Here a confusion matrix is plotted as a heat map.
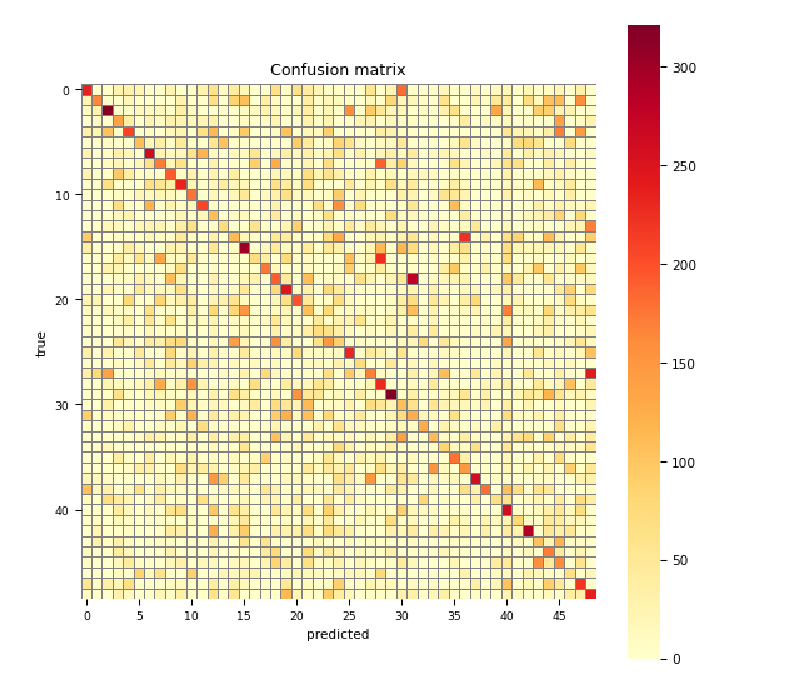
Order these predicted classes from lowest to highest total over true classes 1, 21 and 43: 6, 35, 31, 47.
35, 6, 31, 47
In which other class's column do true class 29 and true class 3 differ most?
20
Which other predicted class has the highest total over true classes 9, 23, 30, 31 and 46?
21
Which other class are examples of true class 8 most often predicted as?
3
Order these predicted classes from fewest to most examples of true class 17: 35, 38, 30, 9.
30, 38, 9, 35
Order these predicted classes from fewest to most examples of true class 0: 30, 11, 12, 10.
10, 11, 12, 30
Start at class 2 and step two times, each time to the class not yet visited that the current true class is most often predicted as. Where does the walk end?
48
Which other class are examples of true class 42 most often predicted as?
12
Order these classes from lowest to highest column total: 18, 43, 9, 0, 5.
5, 0, 43, 9, 18
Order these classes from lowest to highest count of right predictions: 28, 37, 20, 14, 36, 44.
14, 36, 44, 20, 28, 37
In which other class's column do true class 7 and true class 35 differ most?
28
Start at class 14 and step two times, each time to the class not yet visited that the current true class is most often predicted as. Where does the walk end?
33
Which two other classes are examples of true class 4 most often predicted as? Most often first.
45, 47
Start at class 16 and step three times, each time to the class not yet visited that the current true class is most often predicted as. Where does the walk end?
24
